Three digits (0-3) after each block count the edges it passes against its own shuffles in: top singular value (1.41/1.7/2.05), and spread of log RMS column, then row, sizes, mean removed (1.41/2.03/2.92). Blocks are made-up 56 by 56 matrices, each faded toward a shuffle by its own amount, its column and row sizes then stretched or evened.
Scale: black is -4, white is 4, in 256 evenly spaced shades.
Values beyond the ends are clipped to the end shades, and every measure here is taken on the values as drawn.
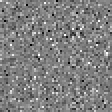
2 0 0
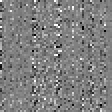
1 3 1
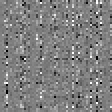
2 3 1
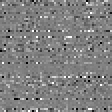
1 0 3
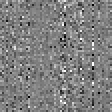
0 3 0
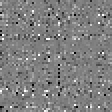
0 2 2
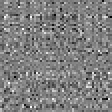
3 0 2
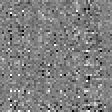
2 2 1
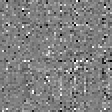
2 2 1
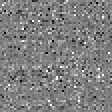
2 1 1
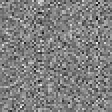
3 2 0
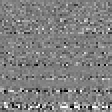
2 0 3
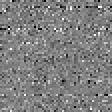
1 0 2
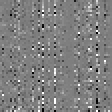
3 3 1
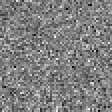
1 0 0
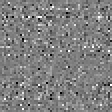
1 1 2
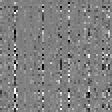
3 3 1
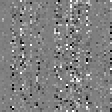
0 3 0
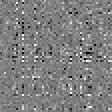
3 2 2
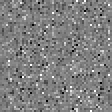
0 1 0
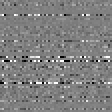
3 0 3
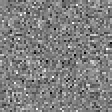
2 0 0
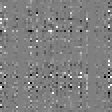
2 3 2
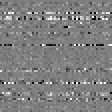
3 0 3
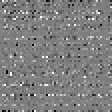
0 1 3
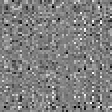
3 2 1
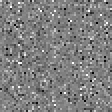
0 1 0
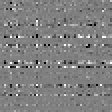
3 1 3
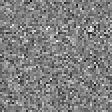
1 0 1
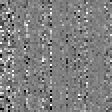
1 3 0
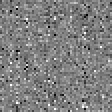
0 2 0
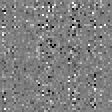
2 2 1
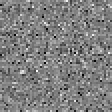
1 0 1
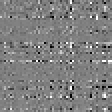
3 2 3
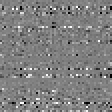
2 1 3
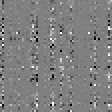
2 3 1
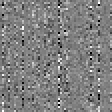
1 3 0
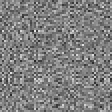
3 1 1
